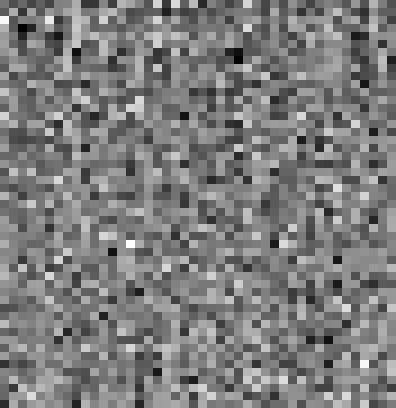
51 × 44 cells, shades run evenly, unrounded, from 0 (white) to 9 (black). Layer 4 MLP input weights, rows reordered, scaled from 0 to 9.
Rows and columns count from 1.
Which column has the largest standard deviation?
41
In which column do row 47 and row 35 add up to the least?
6
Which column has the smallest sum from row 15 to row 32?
29
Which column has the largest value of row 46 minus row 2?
37
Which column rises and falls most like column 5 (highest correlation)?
19
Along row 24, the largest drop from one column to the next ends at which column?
38
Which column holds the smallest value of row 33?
7
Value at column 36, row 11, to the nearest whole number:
5
